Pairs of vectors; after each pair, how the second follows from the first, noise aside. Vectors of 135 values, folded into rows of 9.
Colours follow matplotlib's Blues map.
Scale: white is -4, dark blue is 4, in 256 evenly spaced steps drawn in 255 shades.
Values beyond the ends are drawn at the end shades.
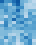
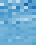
wrapped around, partly zeroed.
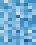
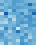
reversed, negated, partly zeroed.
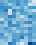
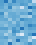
wrapped around, partly zeroed.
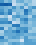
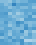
reversed, negated, shrunk.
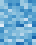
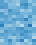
negated, shrunk.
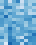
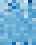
reversed, negated, partly zeroed.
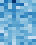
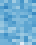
reversed, negated, shrunk.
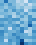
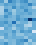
wrapped around, partly zeroed.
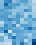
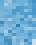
negated, shrunk.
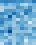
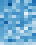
reversed, negated.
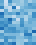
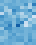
reversed, negated, partly zeroed.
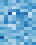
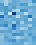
negated, partly zeroed.
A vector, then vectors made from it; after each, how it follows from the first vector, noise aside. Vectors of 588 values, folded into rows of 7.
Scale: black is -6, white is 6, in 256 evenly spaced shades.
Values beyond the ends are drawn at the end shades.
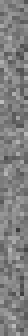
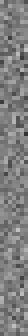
sign-scrambled.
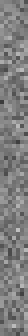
sign-scrambled.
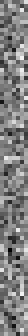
negated, scaled up.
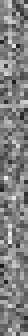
wrapped around, negated, scaled up.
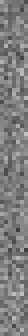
sign-scrambled.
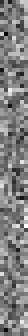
wrapped around, negated, scaled up.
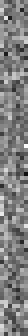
wrapped around, negated, scaled up.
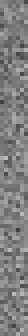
sign-scrambled.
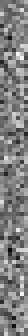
negated, scaled up.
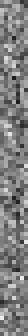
wrapped around, scaled up.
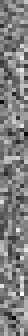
negated, scaled up.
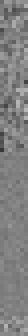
wrapped around, partly zeroed.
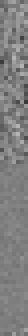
wrapped around, partly zeroed.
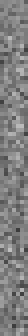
sign-scrambled.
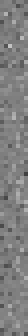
wrapped around, partly zeroed.
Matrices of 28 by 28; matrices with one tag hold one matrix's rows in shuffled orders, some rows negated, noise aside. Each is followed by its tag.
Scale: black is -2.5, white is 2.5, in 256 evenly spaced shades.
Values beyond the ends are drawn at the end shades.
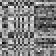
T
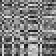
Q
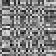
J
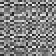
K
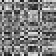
Q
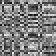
Q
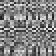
K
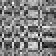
Q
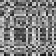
K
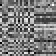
T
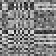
T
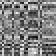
Q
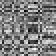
Q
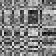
Q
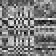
T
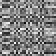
J
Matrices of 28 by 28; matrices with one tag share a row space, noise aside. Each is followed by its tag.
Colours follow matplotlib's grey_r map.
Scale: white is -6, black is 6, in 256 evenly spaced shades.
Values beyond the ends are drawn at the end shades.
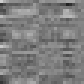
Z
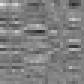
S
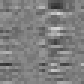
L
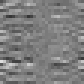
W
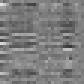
Z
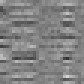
Z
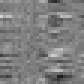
L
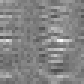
L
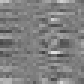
L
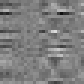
L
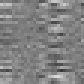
L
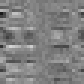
W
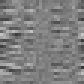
W
